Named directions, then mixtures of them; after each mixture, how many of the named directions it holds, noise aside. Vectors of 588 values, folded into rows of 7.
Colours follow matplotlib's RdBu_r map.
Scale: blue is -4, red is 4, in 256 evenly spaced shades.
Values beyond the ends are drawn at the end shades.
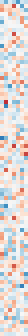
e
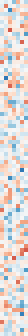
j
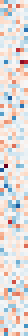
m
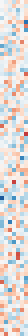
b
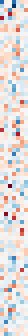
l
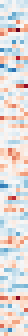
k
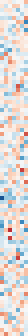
two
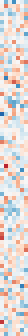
three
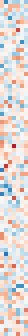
three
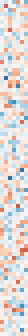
one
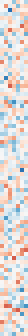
one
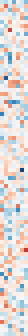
two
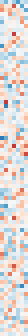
one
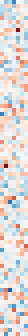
four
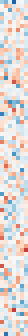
four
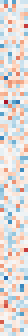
three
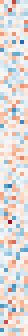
four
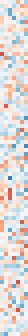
three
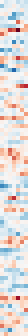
one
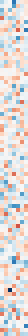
three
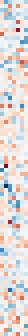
two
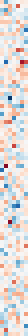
one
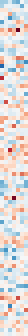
three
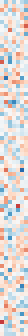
two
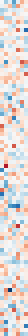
three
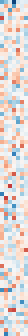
four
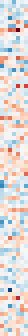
three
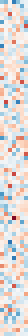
three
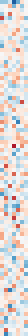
three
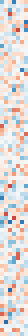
two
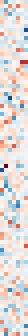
one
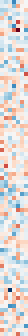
four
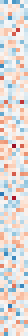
four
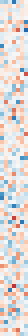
four
